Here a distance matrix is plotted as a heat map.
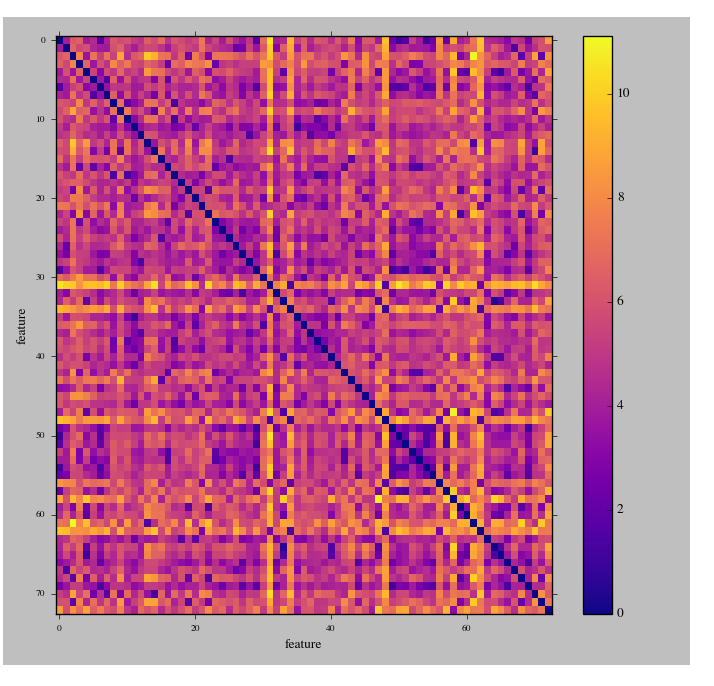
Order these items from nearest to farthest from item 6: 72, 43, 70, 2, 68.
68, 70, 2, 43, 72
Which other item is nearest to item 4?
65
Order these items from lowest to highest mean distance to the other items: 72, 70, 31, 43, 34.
70, 43, 72, 34, 31
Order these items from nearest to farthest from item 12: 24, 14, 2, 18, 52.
52, 24, 18, 14, 2
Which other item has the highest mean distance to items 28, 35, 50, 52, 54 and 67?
31
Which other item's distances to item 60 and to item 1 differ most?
67
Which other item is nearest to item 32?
27
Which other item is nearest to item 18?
63
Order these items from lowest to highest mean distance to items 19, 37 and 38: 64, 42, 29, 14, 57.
29, 64, 57, 42, 14
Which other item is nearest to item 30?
36
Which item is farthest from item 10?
61
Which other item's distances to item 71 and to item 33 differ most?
64
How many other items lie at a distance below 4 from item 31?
4
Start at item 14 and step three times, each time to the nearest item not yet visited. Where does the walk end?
5
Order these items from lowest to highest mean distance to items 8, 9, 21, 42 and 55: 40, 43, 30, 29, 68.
29, 40, 30, 68, 43
